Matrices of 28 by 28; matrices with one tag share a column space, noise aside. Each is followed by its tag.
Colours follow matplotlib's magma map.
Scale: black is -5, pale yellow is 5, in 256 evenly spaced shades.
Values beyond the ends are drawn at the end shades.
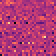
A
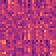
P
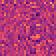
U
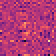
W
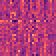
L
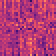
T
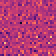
A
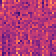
P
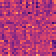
P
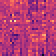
L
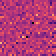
A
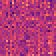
P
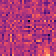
L
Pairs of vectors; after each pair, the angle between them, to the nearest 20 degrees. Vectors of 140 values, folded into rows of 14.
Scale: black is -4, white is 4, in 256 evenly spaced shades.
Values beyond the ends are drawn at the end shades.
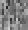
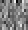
100 degrees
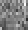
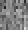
100 degrees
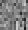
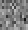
80 degrees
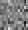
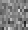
20 degrees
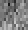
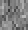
60 degrees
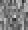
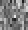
20 degrees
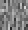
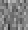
120 degrees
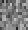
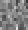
140 degrees
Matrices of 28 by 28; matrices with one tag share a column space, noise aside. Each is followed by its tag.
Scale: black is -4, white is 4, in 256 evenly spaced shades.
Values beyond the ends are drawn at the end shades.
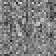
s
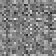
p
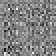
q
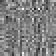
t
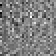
s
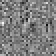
s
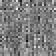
t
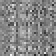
q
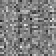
p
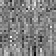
t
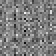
p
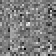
q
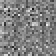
q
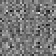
p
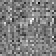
s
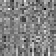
t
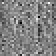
s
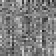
t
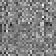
s
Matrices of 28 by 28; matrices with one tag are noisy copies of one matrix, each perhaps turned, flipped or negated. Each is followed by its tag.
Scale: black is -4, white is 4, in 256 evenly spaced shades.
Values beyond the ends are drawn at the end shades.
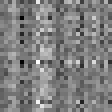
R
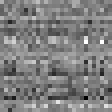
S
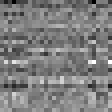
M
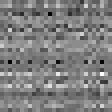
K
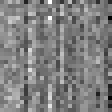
M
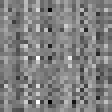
K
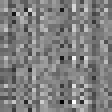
K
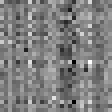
R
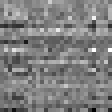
M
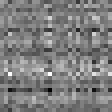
R
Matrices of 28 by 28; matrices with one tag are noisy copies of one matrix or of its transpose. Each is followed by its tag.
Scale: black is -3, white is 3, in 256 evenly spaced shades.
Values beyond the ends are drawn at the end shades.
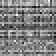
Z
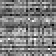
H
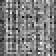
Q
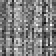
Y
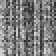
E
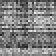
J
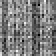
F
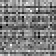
Z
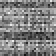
F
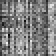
J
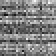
E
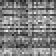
J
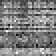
J
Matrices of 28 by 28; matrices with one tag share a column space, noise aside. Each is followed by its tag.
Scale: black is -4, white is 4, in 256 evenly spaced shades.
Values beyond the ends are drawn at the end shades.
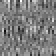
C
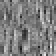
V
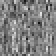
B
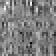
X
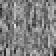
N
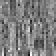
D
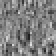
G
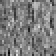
N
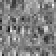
C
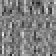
X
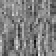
D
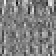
X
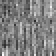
D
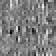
C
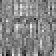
D
